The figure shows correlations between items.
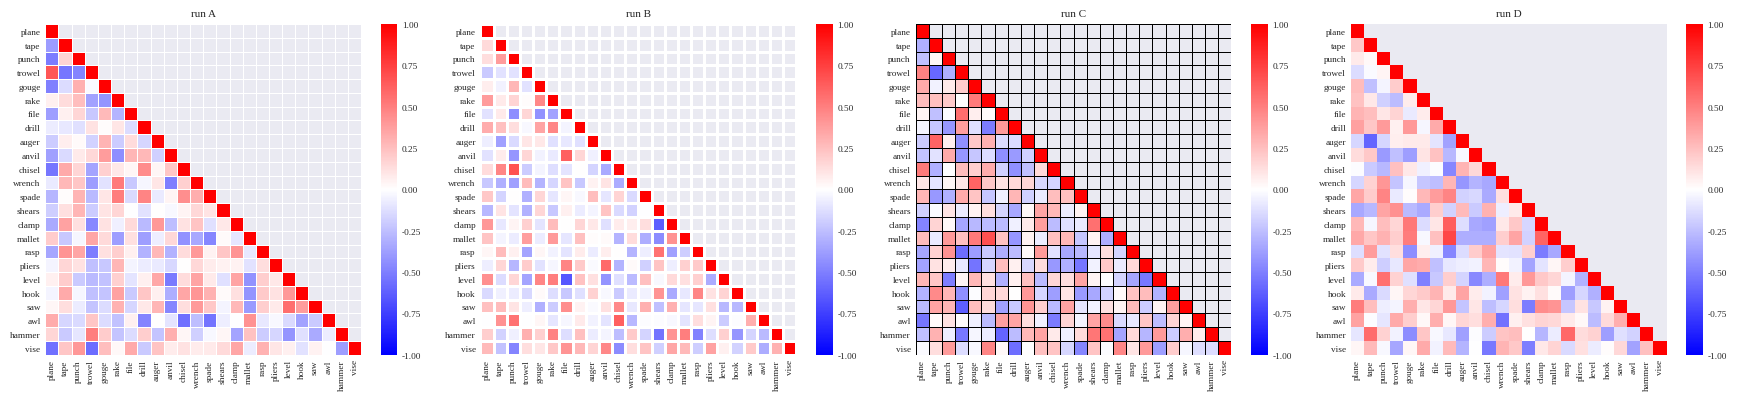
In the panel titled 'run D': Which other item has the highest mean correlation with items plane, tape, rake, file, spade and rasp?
hammer
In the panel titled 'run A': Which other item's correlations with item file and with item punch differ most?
rake
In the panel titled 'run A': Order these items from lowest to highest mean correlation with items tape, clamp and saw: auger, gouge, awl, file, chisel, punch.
awl, gouge, file, punch, chisel, auger
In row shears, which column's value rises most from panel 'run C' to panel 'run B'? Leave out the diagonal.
hook
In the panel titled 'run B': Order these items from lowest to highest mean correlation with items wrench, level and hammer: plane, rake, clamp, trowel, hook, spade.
hook, spade, trowel, plane, clamp, rake
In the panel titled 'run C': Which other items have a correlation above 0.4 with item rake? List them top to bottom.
gouge, mallet, vise
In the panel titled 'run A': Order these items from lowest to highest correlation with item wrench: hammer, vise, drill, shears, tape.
hammer, drill, vise, shears, tape
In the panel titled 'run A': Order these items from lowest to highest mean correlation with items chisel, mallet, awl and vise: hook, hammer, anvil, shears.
hook, hammer, shears, anvil
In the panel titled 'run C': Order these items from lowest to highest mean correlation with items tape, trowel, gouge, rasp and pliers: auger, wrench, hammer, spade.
spade, hammer, wrench, auger
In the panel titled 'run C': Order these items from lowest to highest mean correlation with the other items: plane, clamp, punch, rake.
plane, clamp, punch, rake
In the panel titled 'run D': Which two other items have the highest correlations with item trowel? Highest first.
shears, awl
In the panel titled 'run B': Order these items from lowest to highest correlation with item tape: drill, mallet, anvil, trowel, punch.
trowel, mallet, anvil, drill, punch
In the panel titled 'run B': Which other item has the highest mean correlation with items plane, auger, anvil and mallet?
vise
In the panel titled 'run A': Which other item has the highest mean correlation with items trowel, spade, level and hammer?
drill
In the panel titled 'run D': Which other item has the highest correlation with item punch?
level
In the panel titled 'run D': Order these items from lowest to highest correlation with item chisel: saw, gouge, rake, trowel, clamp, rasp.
clamp, saw, rake, gouge, trowel, rasp
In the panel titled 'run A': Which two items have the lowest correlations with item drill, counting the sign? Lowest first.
awl, mallet
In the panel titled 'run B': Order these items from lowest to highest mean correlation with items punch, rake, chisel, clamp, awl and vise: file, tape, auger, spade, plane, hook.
hook, file, auger, spade, tape, plane
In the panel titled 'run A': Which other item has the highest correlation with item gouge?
anvil
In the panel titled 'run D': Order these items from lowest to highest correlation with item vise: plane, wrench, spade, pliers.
plane, pliers, spade, wrench
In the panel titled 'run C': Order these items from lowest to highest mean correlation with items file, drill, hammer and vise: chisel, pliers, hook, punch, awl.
chisel, punch, hook, pliers, awl
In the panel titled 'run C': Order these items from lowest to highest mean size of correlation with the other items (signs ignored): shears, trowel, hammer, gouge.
shears, gouge, hammer, trowel
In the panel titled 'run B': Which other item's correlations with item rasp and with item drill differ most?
hammer
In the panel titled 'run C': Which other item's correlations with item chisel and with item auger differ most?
tape
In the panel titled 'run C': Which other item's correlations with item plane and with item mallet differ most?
punch
